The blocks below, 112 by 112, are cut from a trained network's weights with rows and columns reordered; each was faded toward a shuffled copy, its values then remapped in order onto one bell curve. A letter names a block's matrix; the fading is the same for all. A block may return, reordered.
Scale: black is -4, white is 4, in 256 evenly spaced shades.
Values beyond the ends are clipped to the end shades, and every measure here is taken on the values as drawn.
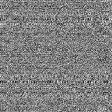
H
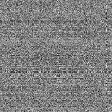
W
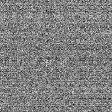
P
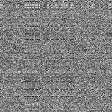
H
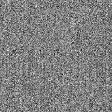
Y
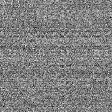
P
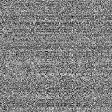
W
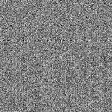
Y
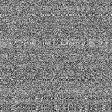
H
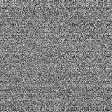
H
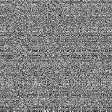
H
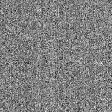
Y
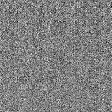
Y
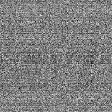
W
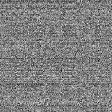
P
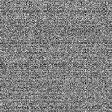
W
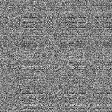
H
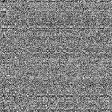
W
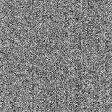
Y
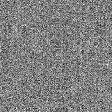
Y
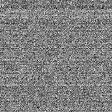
P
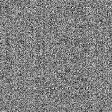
Y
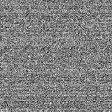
P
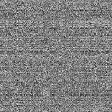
P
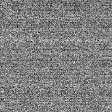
P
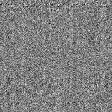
Y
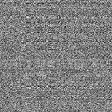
H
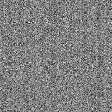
Y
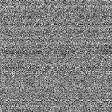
H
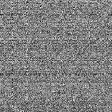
W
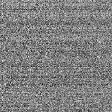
P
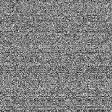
P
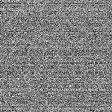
P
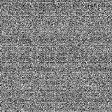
P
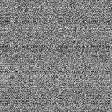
H
